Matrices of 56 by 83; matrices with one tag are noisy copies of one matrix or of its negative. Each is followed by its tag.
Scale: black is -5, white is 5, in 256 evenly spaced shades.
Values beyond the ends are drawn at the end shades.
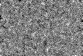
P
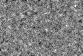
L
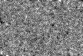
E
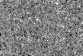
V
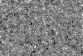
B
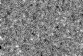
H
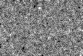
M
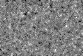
L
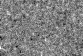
H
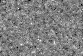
B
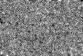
E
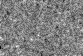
H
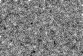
B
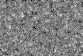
L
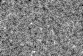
B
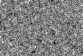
B
